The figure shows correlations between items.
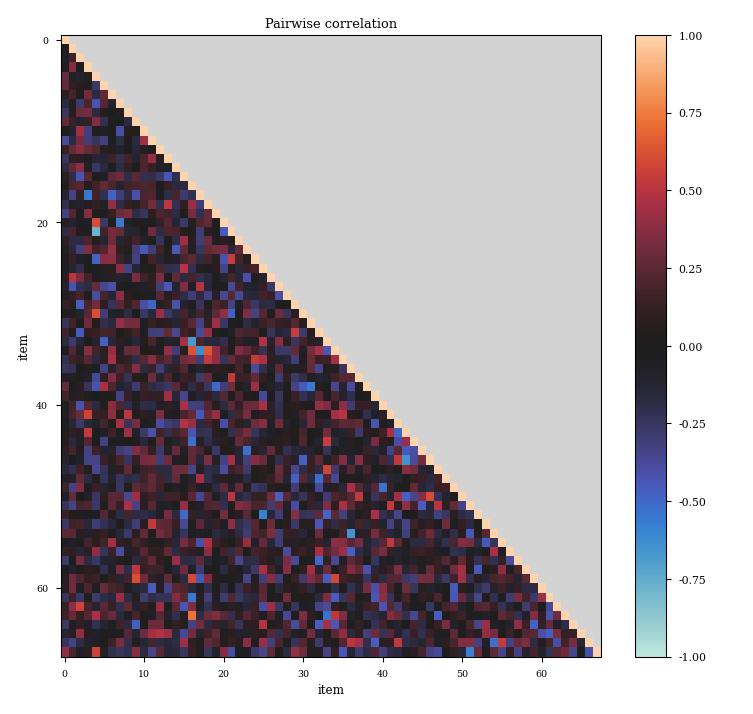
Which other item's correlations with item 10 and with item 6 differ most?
23
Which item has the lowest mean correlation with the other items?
17
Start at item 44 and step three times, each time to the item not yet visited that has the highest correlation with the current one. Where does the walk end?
51
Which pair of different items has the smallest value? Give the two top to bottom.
4, 21
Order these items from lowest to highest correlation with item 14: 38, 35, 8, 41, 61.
35, 41, 8, 38, 61
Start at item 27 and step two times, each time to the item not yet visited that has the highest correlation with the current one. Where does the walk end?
48
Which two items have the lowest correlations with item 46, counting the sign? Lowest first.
43, 30
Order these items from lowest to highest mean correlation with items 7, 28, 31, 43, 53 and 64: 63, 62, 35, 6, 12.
63, 6, 62, 35, 12
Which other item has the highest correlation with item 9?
59
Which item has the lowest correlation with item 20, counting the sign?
7
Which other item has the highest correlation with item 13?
18
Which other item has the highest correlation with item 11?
53
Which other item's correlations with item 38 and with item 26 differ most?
31
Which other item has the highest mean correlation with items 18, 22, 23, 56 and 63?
34
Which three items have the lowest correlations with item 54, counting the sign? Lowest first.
36, 66, 51
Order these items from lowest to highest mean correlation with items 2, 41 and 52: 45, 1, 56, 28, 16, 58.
45, 58, 56, 28, 1, 16
